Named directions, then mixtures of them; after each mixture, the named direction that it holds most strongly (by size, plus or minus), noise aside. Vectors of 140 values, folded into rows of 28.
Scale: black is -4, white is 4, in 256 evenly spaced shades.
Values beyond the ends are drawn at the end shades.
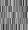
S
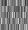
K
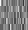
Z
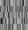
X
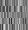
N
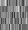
K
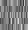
X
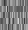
X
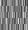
K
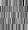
S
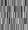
K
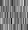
X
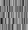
X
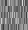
K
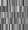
Z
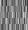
K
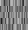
X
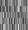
N
